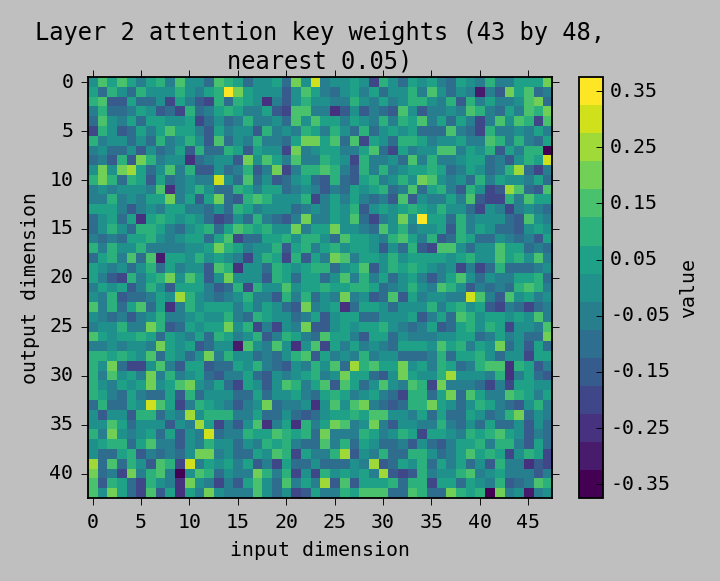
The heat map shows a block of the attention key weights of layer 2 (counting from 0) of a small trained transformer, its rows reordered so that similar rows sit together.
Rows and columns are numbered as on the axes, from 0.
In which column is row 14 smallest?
5
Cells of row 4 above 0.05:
11
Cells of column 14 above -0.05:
24
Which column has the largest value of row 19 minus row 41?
13
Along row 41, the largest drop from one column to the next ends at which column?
25
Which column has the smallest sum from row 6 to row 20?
20
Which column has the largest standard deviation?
47
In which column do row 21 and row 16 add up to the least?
16
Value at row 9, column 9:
-0.05
